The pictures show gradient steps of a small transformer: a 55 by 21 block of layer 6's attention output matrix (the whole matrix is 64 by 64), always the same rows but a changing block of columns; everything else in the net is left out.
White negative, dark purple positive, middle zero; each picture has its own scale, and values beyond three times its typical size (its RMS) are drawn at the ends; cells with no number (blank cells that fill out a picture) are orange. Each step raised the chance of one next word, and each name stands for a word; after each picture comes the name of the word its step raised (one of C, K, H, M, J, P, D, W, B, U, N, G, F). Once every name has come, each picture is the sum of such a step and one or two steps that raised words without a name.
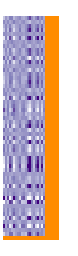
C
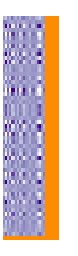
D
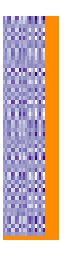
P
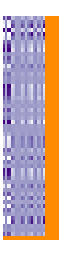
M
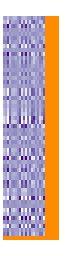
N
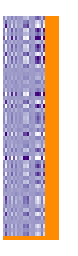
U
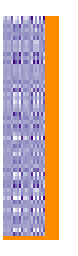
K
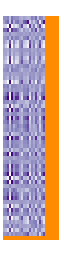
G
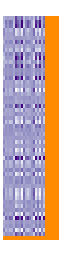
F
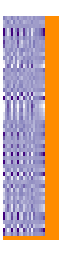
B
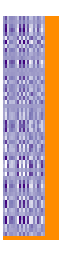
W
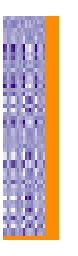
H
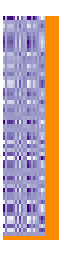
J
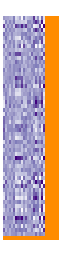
J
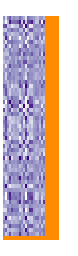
U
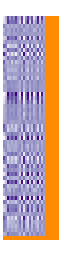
K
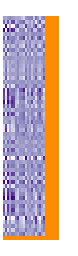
F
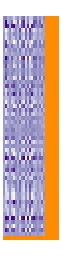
F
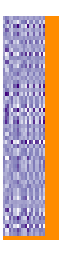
N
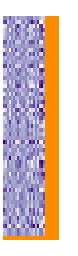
P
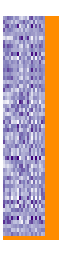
W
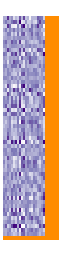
K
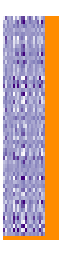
J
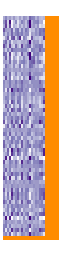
F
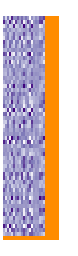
K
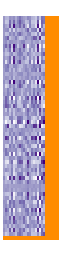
G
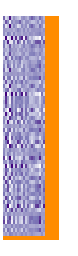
W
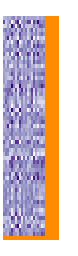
F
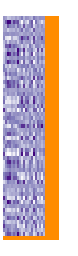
H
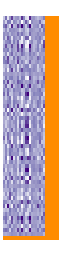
G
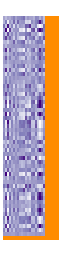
P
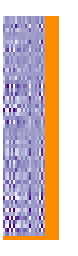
H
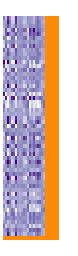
B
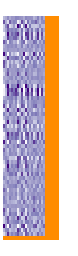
D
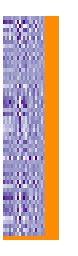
U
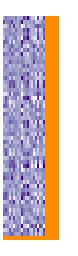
C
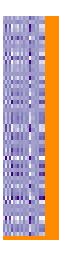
W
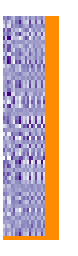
U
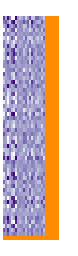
P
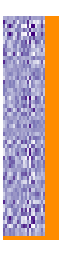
M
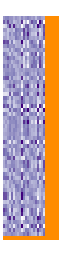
F
